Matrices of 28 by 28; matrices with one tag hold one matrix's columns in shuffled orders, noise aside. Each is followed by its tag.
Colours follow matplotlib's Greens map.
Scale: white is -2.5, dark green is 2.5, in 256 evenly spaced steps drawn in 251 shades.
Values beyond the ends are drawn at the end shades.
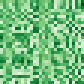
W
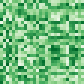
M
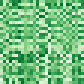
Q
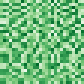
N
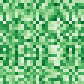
M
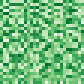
N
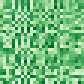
W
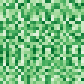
M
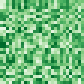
W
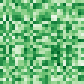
M
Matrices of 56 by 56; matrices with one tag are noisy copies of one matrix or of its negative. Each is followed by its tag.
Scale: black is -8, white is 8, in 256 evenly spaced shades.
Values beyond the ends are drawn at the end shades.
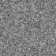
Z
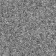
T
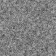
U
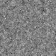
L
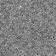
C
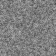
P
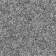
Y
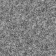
U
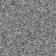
L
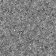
U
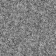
Z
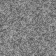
Y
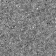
U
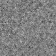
T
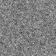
Z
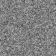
P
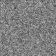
T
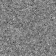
P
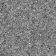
C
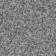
L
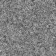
P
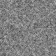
P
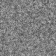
T
